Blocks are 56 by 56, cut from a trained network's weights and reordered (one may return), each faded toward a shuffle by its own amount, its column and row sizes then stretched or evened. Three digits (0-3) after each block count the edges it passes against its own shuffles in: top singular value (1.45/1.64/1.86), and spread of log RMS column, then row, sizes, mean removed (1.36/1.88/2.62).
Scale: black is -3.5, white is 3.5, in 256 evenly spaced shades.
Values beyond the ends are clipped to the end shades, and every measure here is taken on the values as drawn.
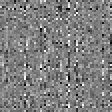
3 3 2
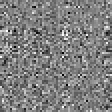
2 2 2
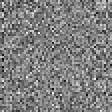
3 2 0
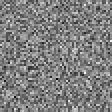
3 0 0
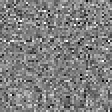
1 0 2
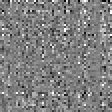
1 3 2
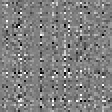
1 3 2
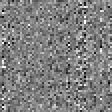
0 3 0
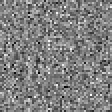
0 1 0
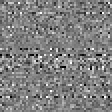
0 1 3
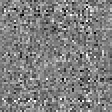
0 2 2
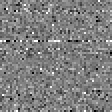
1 0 2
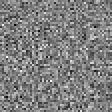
3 1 0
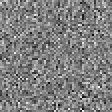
3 2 1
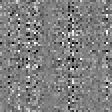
2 3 2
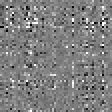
1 3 3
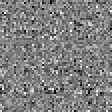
0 2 2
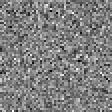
0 0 1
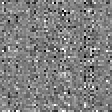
1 3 2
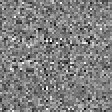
0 1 2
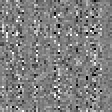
0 3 2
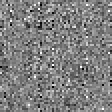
0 2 1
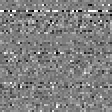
2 0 3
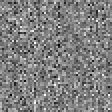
1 2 0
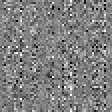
1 3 1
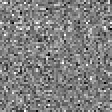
1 2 1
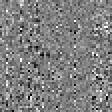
1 3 1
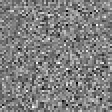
1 1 1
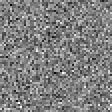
0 0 0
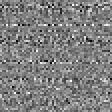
3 0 3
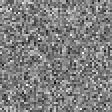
1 0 0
